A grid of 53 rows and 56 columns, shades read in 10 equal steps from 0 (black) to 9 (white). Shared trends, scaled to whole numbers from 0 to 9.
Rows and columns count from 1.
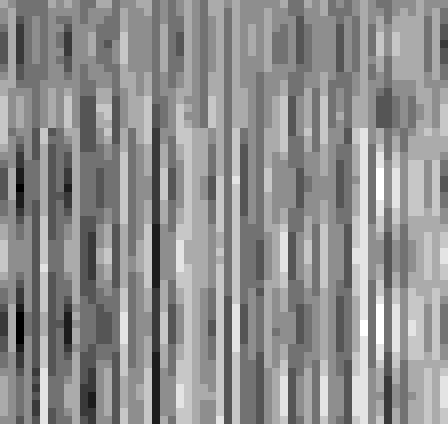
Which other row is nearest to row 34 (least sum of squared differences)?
31
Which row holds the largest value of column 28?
53
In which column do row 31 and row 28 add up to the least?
20
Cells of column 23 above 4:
46
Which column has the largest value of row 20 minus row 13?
48
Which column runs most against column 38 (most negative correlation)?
37
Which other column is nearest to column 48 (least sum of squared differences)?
50
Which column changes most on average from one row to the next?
9
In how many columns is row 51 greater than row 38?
22
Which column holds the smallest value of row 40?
3
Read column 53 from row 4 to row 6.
6 6 6
